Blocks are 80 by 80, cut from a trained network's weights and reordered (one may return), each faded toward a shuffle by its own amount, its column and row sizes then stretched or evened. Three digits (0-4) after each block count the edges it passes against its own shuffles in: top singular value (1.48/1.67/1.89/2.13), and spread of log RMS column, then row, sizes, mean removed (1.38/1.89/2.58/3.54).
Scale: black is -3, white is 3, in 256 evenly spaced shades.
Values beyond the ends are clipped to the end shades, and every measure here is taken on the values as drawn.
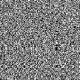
3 1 1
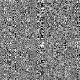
2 3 1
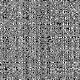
3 1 3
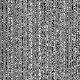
3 4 0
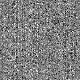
0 1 1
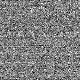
0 1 1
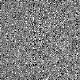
0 3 0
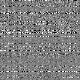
1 0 4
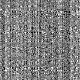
4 0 3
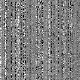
4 4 1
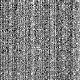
4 0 2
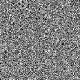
1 1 0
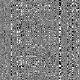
3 4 2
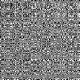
4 1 4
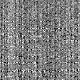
4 1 3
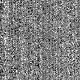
1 2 0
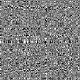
4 3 3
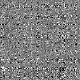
0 3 3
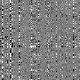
4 4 2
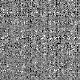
1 2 3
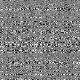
0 0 4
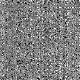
0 2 2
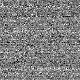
1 1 2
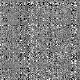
0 3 3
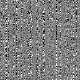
0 4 1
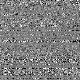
1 0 4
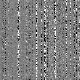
1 4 0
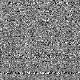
1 0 3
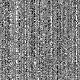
4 3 0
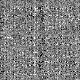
2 1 3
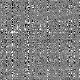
1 4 2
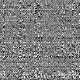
1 3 3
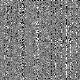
0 4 1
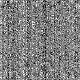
3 2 2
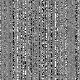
3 4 0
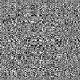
4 2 3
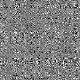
1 3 3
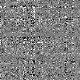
0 3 3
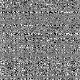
0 1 4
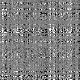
4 2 4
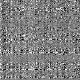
2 1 4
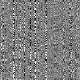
4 4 1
